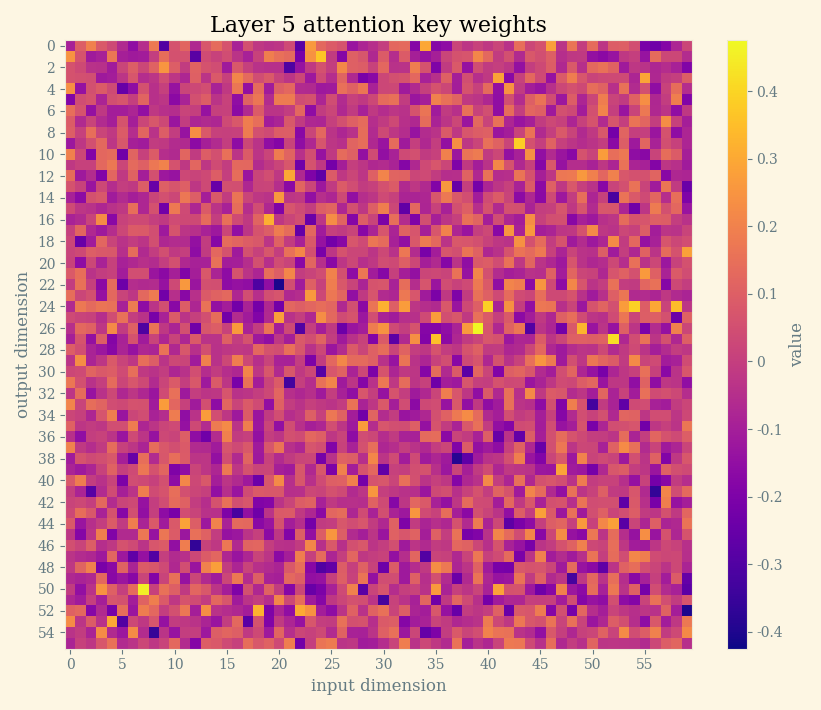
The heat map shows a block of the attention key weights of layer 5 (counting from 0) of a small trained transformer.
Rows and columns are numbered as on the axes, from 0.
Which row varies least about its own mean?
28
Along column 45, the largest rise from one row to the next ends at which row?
43
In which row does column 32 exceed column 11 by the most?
23
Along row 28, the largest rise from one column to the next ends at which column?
9
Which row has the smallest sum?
49
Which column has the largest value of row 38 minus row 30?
29
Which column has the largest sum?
39
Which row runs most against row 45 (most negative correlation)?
26
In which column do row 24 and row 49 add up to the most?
58
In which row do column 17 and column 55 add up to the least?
53
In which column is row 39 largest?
47
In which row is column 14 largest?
48
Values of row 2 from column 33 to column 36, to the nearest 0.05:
0.2 0.05 -0.2 0
